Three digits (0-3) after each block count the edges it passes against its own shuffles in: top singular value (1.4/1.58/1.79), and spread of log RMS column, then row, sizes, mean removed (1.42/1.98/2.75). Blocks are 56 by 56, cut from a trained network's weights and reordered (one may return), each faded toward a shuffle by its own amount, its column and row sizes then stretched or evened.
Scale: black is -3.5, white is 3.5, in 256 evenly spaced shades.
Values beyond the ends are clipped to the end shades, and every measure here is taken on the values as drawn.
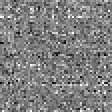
1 1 2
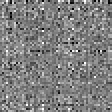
2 2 2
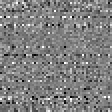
1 1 3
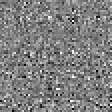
0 1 2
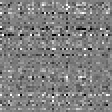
2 2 3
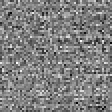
2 1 1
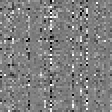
1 3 1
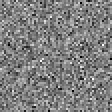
1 0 0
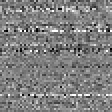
3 0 3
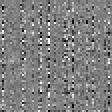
1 3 1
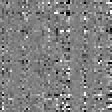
3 3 2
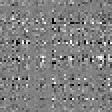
1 3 3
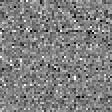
0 0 2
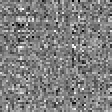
2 2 1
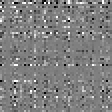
1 3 3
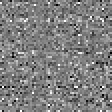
1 2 2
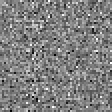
0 1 0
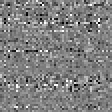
1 2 3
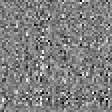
3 2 2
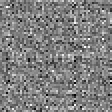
2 2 0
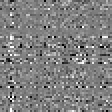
1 2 3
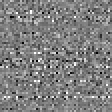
0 1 3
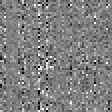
2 3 1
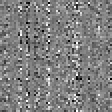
1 3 1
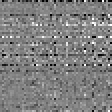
3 2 3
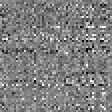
1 2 2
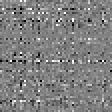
2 2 3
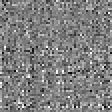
0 1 2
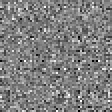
1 1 2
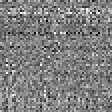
3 1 2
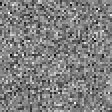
1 0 1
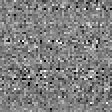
0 1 2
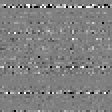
3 0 3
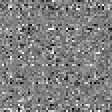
1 2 3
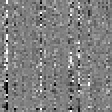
3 3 1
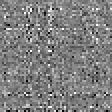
2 2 2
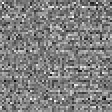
2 0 2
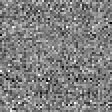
1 0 1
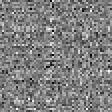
3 2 0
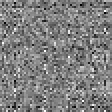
2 2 0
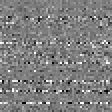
2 0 3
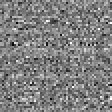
1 0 2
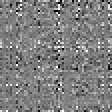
2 3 2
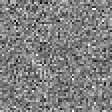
1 1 0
